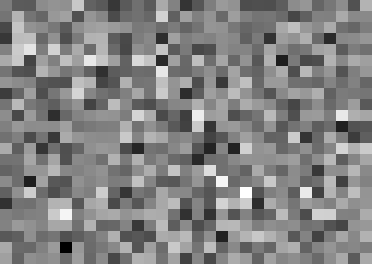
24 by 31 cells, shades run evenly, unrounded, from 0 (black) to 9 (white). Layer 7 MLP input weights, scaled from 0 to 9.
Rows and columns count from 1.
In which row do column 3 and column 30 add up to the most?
18
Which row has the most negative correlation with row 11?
21
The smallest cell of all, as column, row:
6, 23
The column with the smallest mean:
16
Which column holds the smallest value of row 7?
9
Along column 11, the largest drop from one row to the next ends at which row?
14
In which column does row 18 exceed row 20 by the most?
26
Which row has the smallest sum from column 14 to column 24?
1
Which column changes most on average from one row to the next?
29
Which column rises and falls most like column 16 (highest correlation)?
22
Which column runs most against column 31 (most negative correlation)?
11
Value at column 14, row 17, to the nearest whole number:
3
